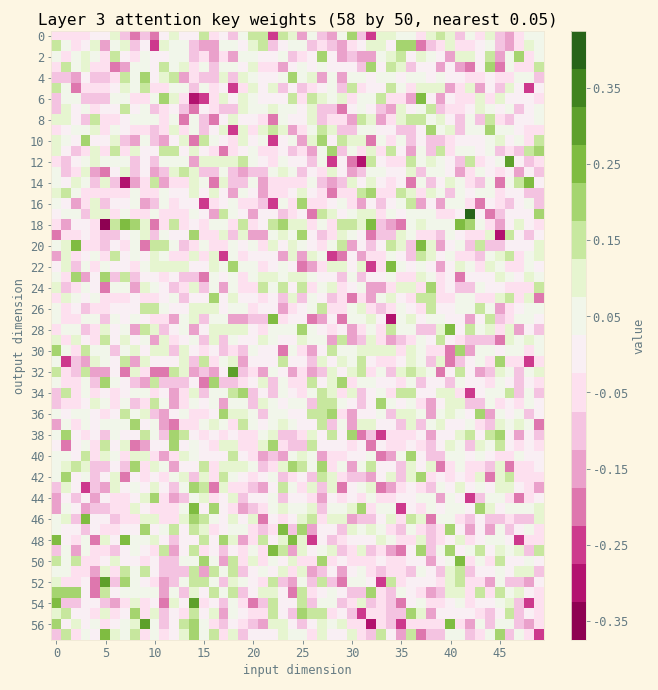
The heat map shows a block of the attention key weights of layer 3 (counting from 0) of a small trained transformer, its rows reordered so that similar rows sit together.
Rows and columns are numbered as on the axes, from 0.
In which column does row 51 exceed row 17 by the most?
16
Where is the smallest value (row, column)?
18, 5
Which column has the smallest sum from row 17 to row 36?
15
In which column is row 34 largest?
19
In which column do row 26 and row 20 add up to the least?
45
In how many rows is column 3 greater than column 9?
26
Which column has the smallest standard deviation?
20
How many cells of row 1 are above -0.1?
36
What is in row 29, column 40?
0
